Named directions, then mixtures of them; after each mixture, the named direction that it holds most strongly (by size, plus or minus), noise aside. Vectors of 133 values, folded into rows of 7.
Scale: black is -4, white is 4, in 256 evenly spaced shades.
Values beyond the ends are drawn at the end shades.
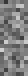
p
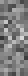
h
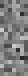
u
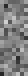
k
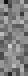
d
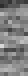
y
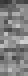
y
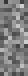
p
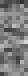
y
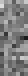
u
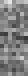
y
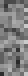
k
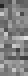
u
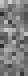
y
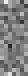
d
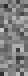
k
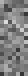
k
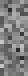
u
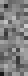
k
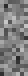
k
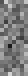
d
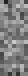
d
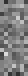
p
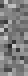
u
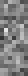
h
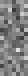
u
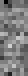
d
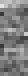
y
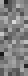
d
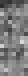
y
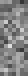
h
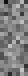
d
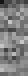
y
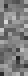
k
